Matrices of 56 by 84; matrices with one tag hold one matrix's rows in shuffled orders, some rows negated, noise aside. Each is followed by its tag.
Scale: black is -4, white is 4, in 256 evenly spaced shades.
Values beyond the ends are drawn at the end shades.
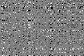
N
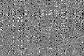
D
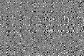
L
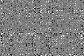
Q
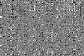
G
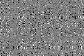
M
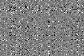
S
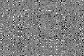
D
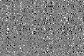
L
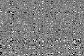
G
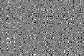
L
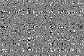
N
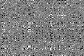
N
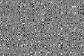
M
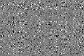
D
